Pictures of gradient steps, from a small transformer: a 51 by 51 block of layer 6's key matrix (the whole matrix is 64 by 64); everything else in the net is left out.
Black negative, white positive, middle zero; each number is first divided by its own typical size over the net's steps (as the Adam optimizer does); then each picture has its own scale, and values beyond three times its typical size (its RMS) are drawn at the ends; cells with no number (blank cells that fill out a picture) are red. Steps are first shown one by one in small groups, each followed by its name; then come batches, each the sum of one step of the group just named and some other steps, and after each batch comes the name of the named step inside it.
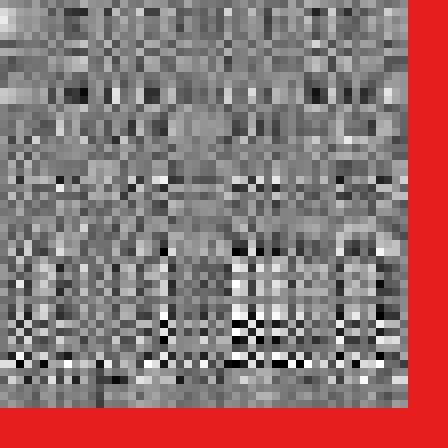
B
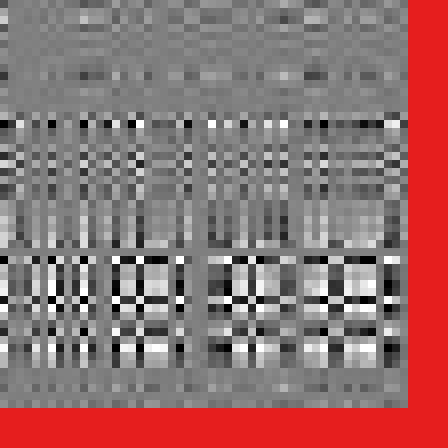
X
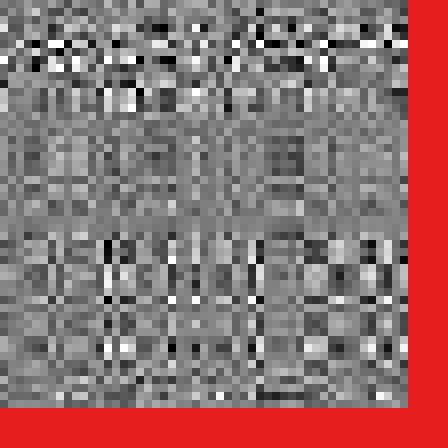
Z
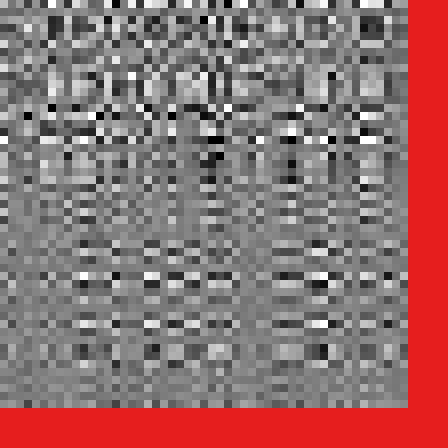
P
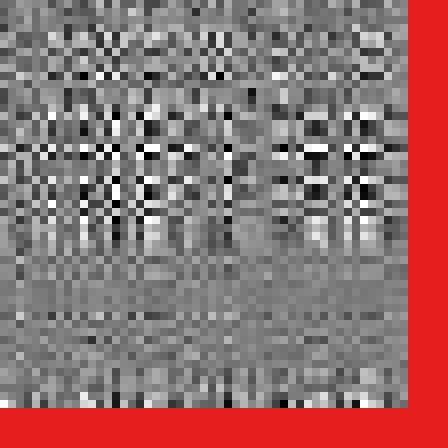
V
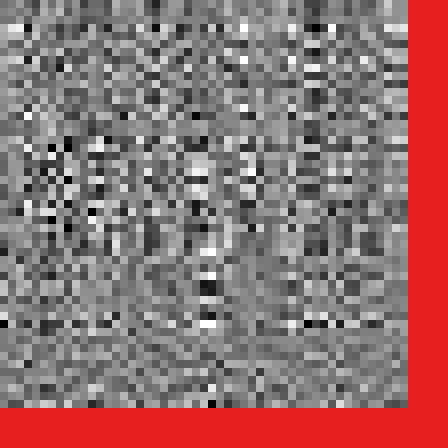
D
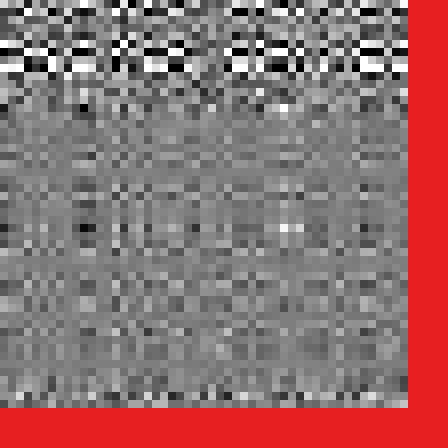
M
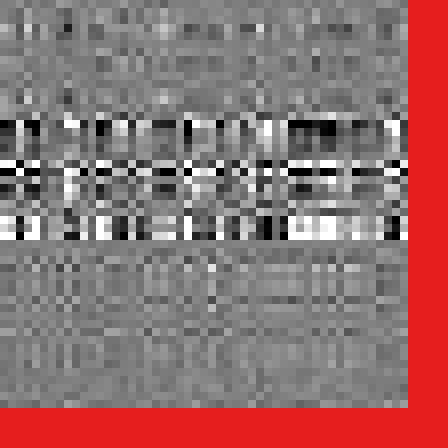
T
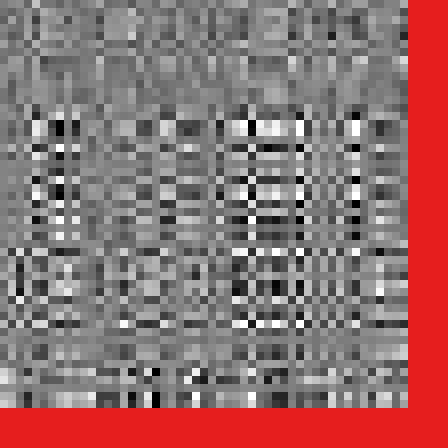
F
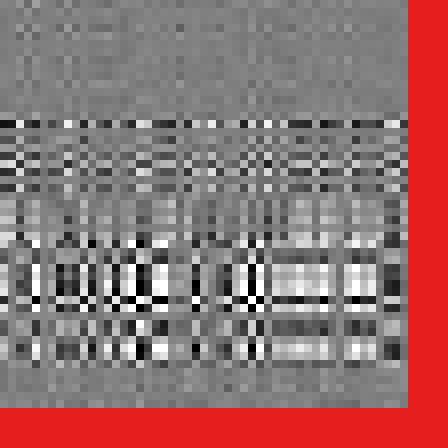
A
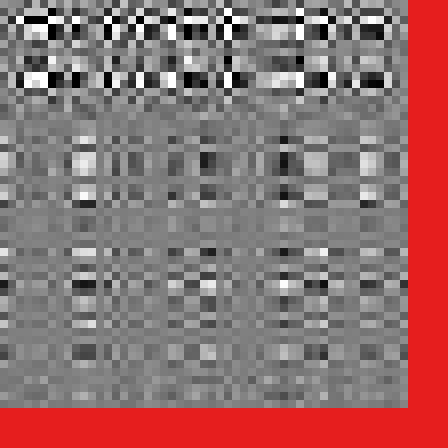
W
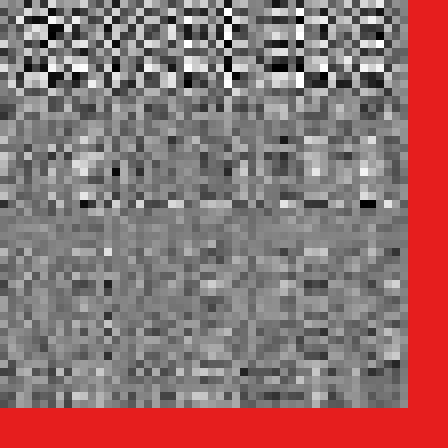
W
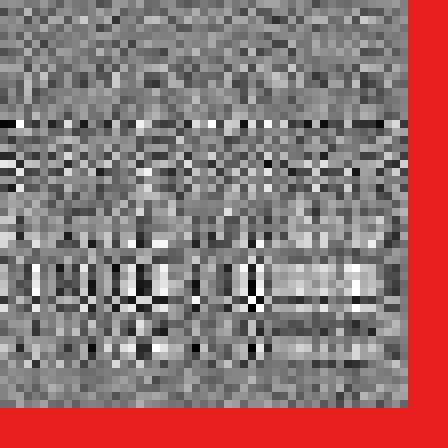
A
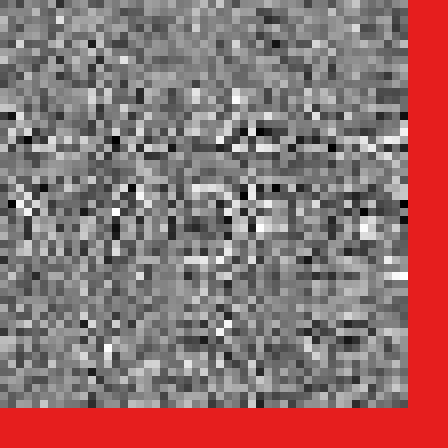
Z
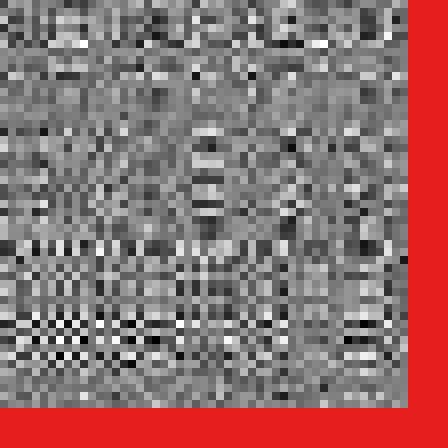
Z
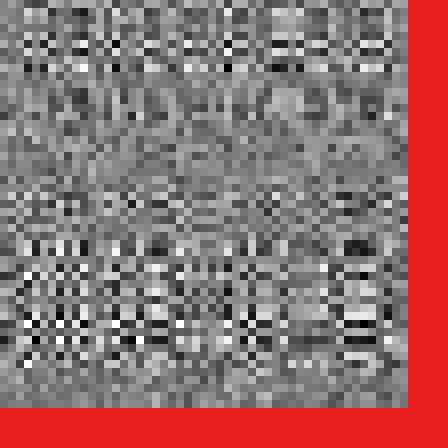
B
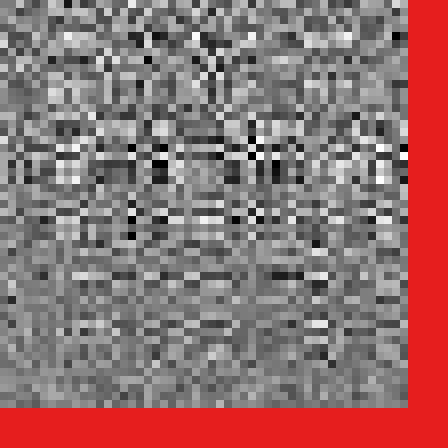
P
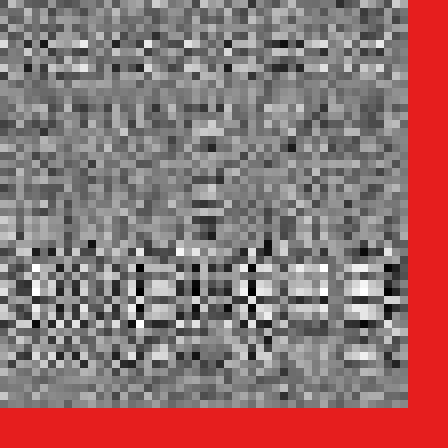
A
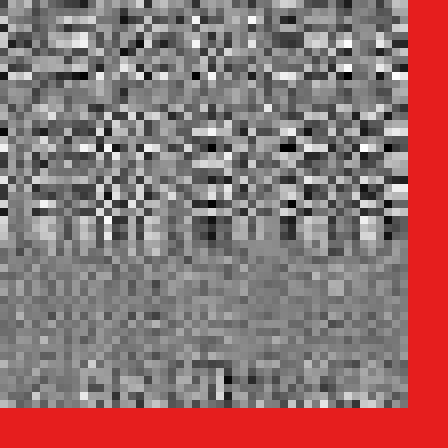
V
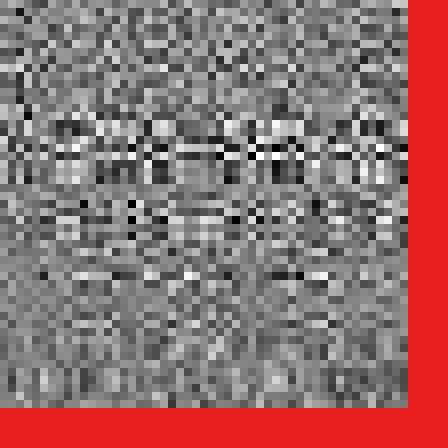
P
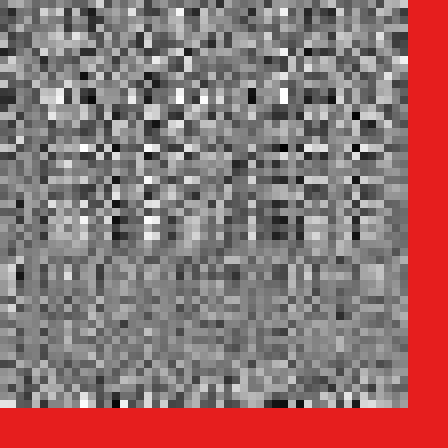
V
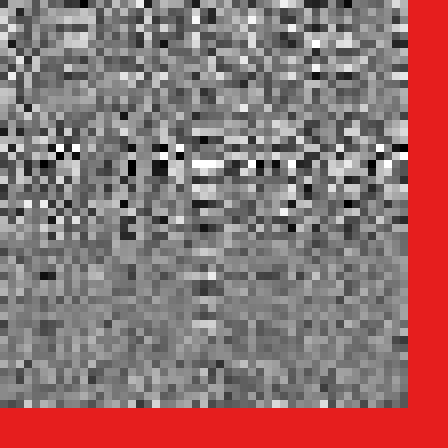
D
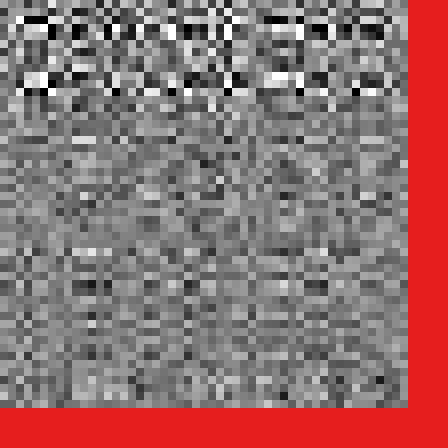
W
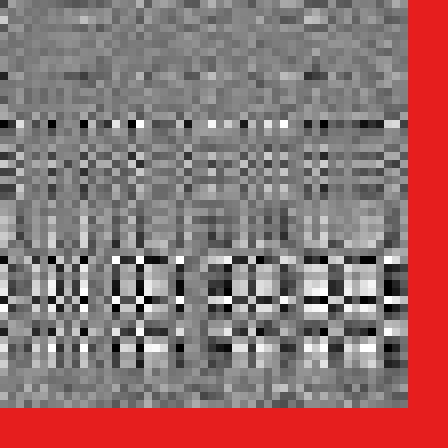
X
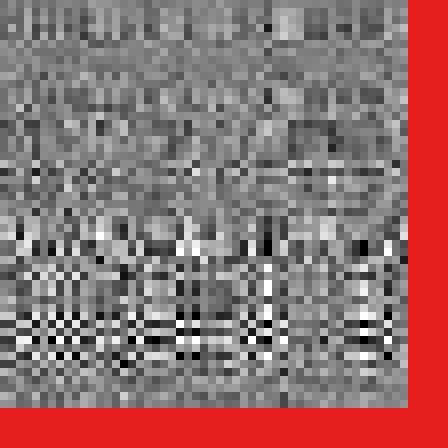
T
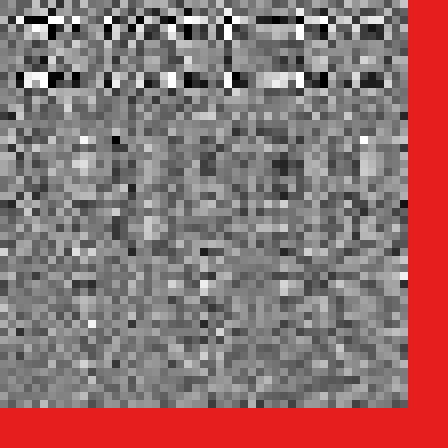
W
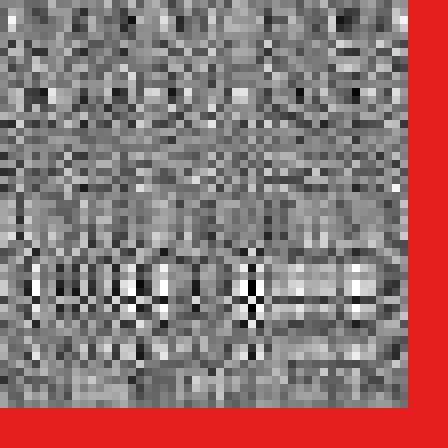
A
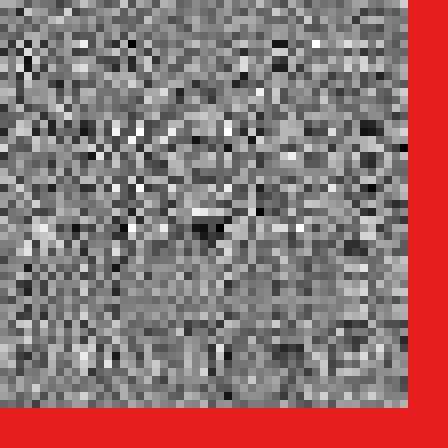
M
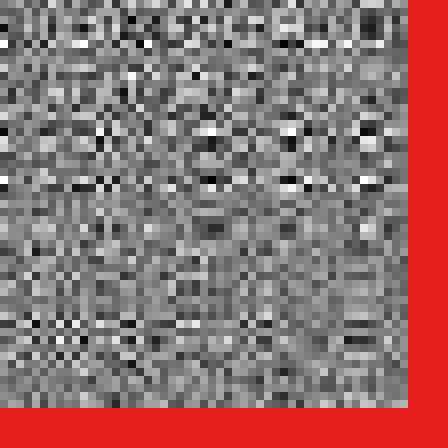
P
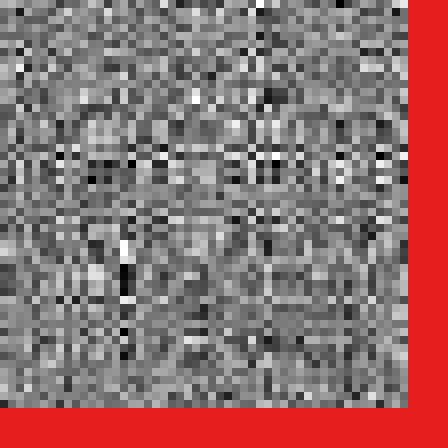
M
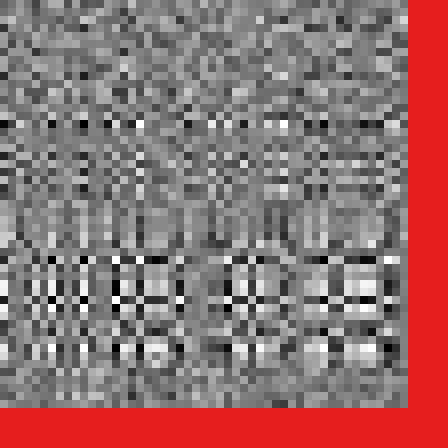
X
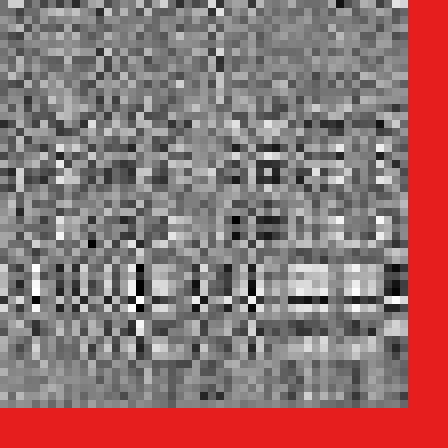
A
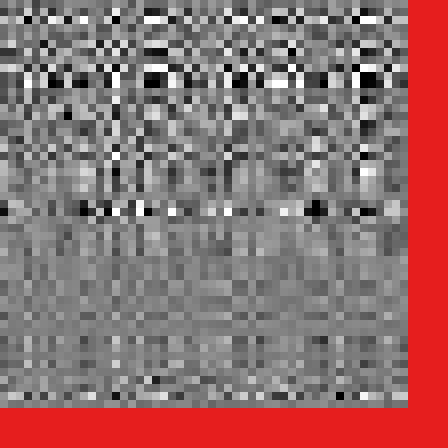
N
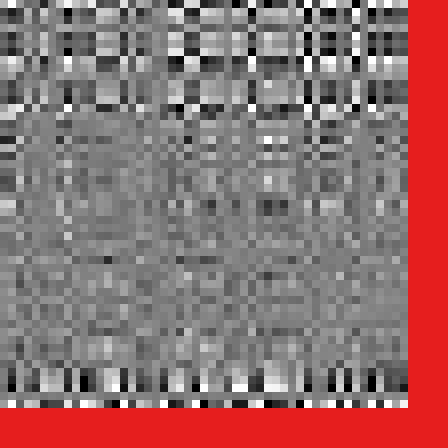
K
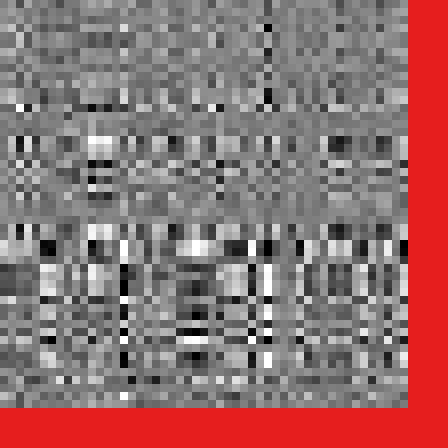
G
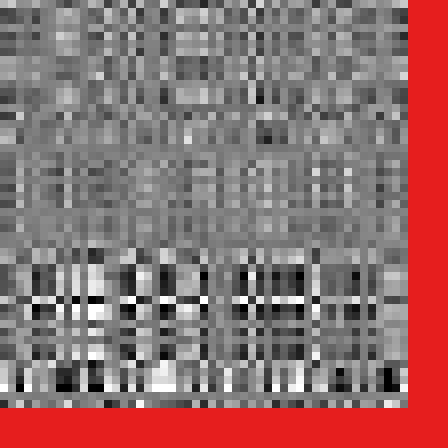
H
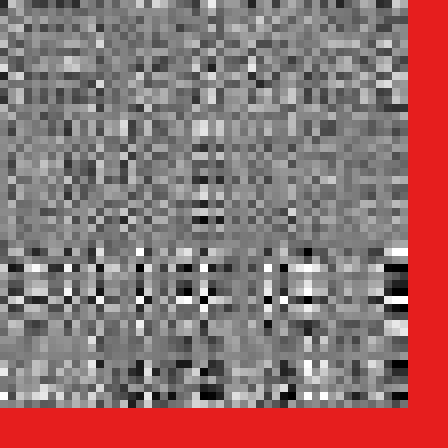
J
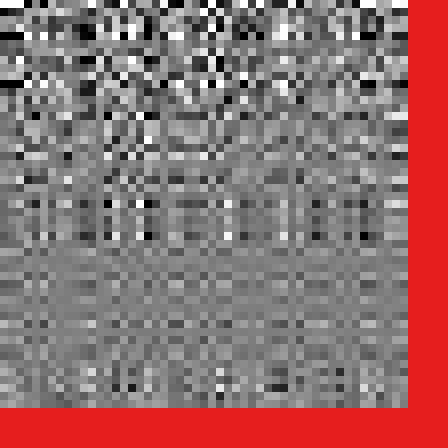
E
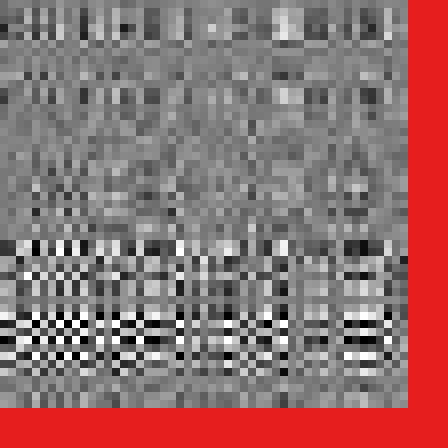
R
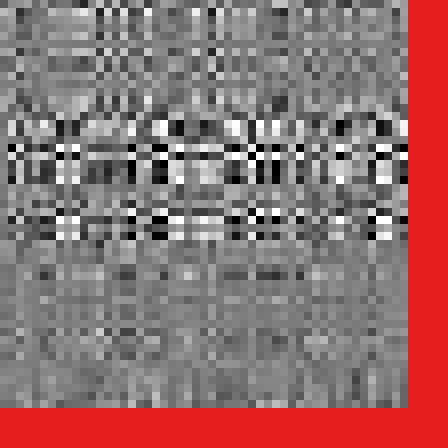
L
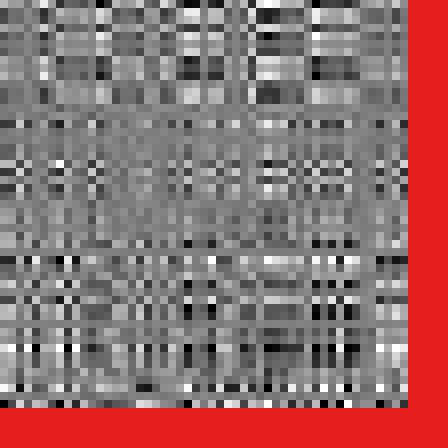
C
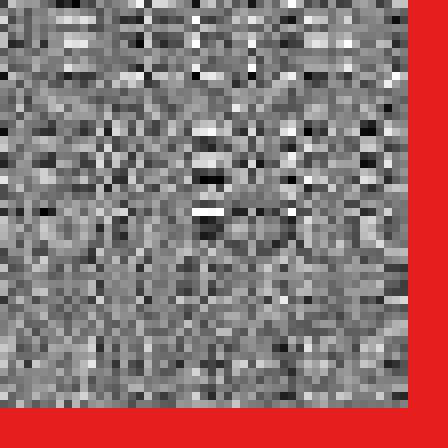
J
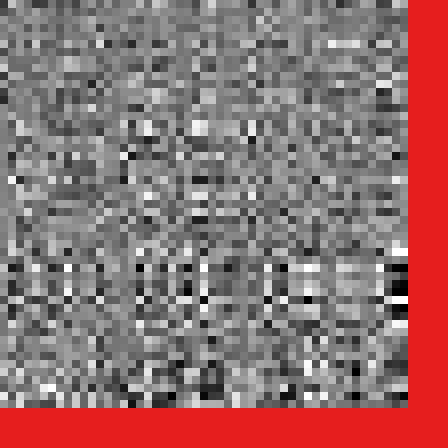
J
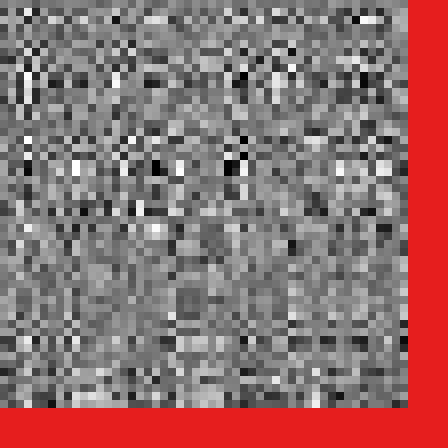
N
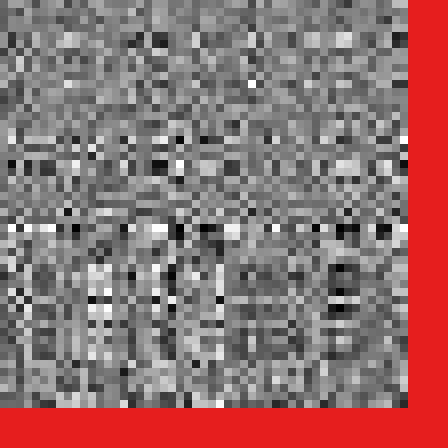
H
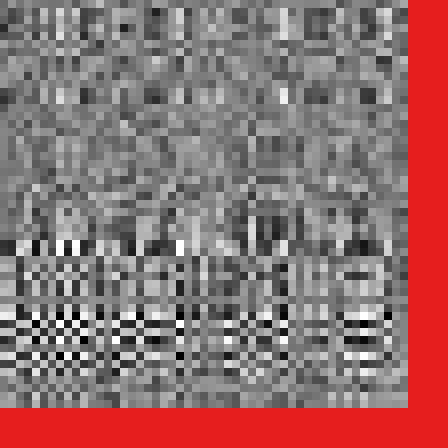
R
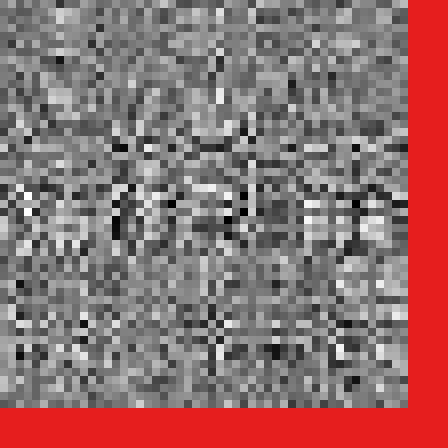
C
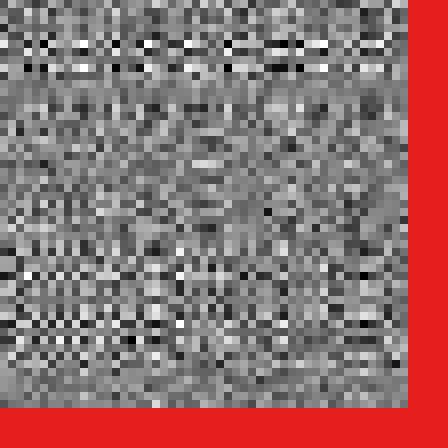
R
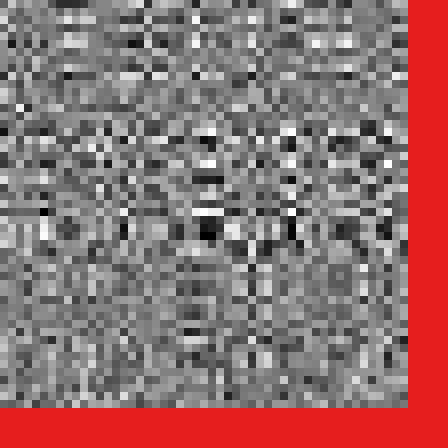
G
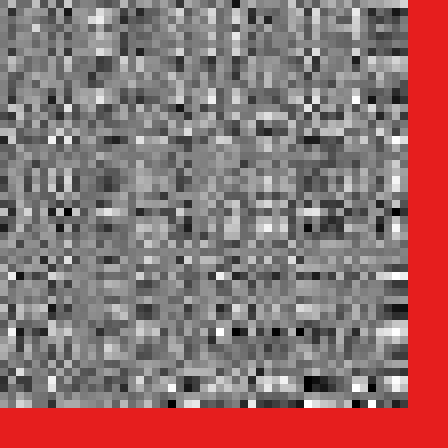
K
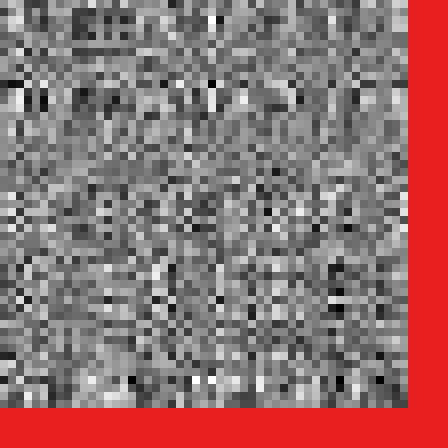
E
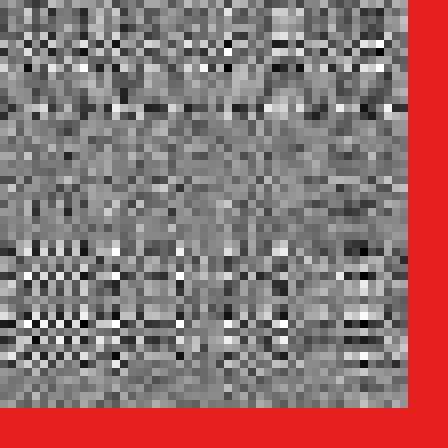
R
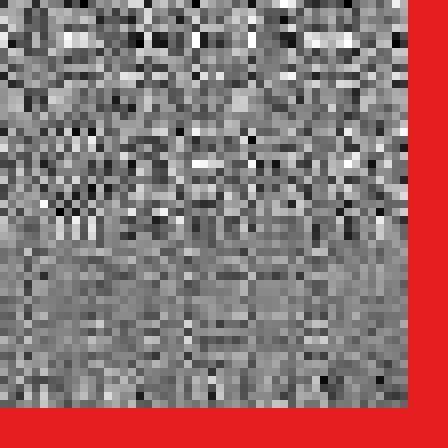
L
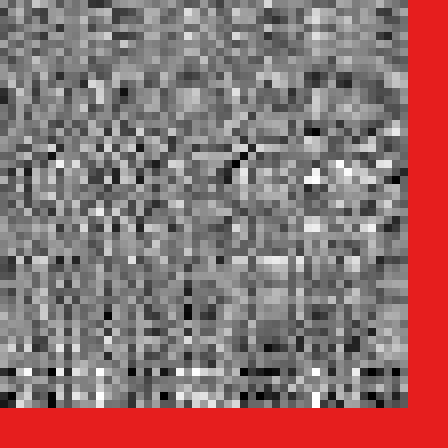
C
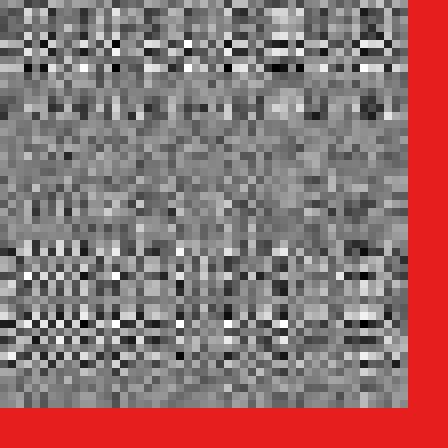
R
